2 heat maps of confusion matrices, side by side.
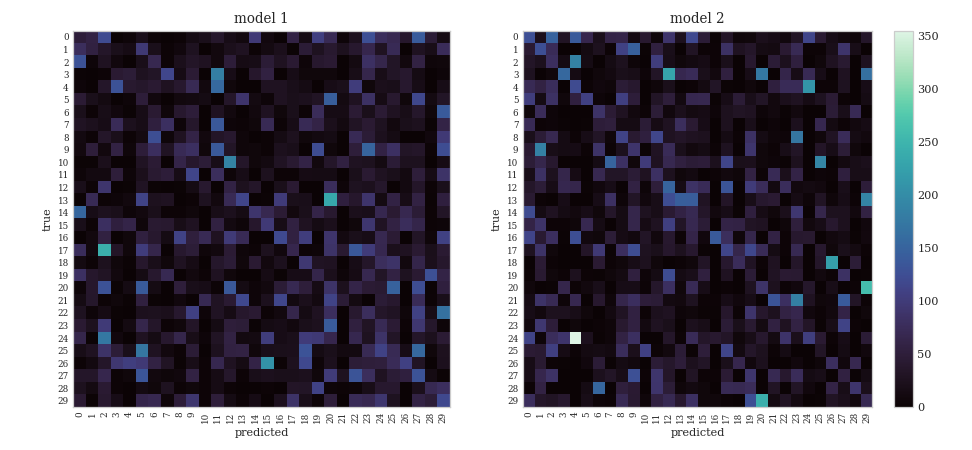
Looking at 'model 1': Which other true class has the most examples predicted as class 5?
25
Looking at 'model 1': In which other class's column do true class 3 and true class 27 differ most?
11
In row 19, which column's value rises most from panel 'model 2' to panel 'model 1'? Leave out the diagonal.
28
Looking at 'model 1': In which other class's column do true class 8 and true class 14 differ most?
0
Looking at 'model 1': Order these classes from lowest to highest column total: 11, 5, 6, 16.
16, 6, 11, 5
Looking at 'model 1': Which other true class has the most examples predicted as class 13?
21
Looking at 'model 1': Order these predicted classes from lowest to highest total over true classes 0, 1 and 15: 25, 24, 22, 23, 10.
10, 22, 24, 25, 23
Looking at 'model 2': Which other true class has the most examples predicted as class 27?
21
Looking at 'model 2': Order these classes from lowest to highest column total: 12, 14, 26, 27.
26, 27, 14, 12
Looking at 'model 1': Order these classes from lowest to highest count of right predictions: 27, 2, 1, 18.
2, 1, 18, 27
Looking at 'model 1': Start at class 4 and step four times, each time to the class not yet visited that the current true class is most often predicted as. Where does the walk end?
20
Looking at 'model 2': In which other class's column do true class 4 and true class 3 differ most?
12
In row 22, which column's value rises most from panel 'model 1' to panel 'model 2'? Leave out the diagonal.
19
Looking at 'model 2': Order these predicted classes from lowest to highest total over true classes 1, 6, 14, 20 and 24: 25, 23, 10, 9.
10, 25, 23, 9
